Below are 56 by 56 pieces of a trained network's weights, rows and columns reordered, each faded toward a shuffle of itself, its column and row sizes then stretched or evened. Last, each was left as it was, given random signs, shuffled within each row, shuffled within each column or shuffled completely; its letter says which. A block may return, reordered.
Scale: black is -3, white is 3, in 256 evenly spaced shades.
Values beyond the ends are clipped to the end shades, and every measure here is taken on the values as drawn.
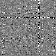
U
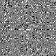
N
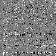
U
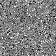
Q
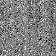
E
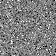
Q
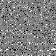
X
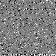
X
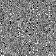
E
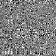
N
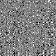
N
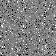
E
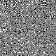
U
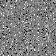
E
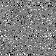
X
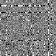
N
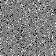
E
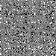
U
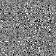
U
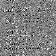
U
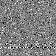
X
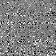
U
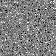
Q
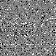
U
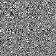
U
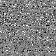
X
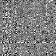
N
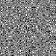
N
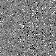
E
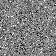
Q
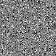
E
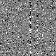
E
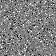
Q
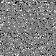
X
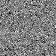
Q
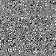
U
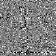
N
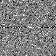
X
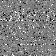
X
